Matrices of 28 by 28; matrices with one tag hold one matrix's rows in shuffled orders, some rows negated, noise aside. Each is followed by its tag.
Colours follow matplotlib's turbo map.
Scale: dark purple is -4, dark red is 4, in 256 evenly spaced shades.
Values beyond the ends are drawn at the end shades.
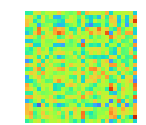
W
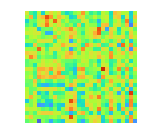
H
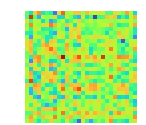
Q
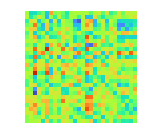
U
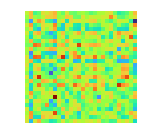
Q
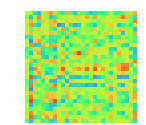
Q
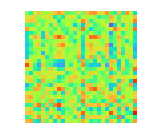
W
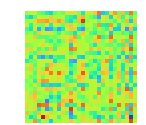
H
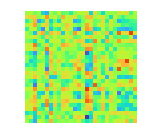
U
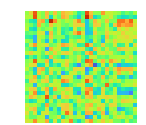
U
